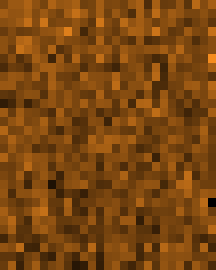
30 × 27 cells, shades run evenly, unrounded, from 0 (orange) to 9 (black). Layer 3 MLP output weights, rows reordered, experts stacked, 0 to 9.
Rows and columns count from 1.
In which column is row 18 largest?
20
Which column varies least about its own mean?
22
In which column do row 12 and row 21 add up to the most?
4
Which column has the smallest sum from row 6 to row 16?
27
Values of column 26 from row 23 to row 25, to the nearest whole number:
2 3 4
